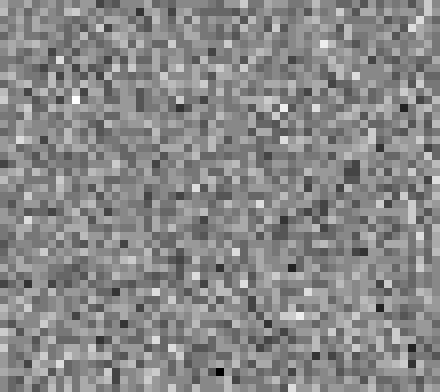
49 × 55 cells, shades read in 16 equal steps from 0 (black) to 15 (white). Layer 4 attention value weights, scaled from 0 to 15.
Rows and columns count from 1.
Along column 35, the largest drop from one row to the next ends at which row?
16
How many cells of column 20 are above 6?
39
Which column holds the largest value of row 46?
8
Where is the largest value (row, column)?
13, 10
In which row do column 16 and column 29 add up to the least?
41
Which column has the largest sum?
53
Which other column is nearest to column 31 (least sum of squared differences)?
24
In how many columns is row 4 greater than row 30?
31
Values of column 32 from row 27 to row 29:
6 7 7
